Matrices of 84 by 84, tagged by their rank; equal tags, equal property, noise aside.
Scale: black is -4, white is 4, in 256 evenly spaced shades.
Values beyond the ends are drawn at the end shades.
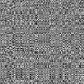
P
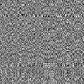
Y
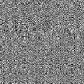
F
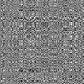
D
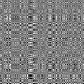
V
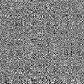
F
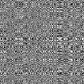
D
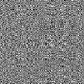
F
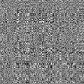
Y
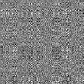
P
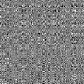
P
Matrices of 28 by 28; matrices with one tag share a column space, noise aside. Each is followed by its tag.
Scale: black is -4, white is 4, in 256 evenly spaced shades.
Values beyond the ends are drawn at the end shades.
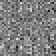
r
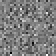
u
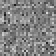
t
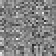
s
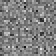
r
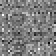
t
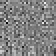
s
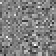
s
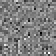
r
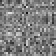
t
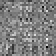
r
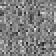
t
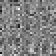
u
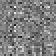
s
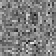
t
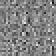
t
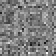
t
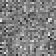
r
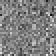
u
